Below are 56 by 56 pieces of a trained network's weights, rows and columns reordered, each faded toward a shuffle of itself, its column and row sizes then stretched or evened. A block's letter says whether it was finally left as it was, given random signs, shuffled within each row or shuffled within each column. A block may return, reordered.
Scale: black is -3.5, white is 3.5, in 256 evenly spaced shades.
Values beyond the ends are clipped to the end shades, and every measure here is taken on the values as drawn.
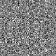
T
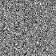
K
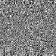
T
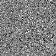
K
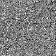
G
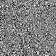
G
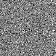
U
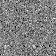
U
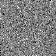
K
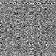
T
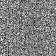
K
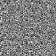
T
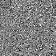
G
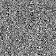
G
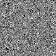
K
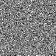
U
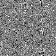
K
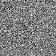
G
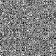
T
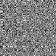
T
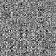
T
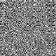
T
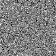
K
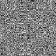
T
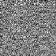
T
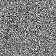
G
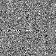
G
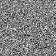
G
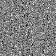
K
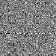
T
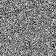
K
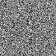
K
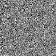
K
